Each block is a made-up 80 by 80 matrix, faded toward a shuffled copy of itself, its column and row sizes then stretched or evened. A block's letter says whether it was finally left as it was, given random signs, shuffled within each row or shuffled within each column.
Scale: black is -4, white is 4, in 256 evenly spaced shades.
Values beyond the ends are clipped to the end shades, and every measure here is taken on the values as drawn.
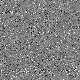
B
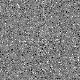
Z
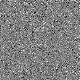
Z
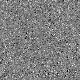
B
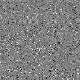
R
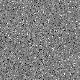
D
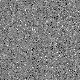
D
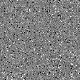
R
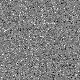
B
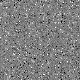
Z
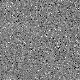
D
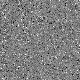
D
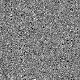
D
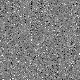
D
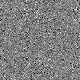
R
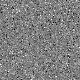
D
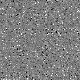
R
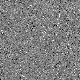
D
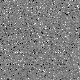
B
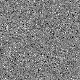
B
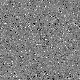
B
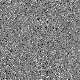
Z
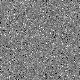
D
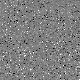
R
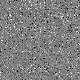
R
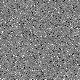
B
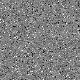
Z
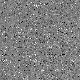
Z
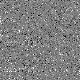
R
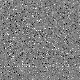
Z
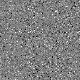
R
